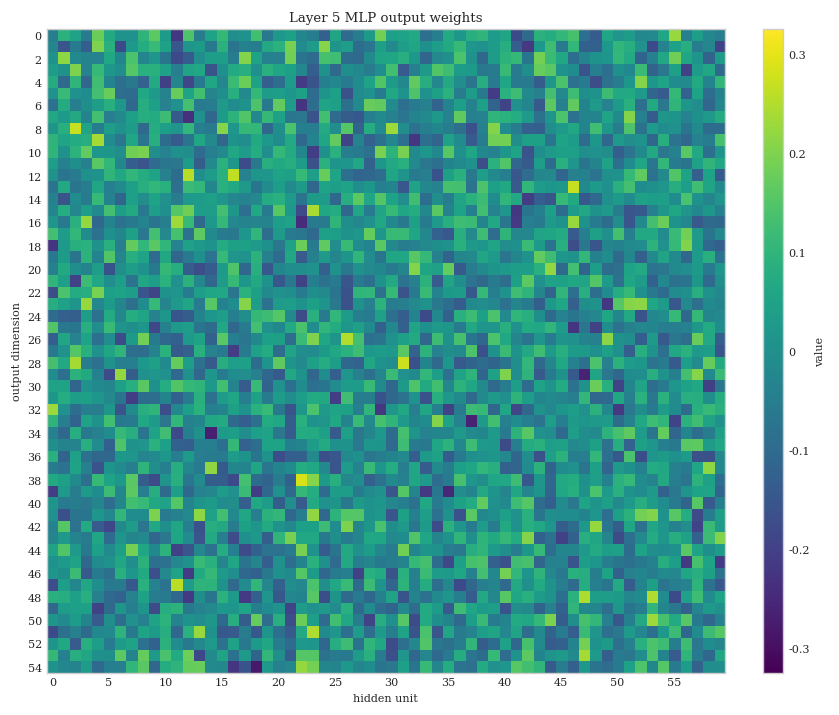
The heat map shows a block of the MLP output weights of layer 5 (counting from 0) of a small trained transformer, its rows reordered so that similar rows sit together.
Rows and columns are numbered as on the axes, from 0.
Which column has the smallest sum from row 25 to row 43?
21
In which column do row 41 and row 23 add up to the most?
52
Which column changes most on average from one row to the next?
12
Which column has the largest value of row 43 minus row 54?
18
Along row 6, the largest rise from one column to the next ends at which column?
44
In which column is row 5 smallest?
39
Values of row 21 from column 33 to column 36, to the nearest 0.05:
0.1 -0.15 0.05 0
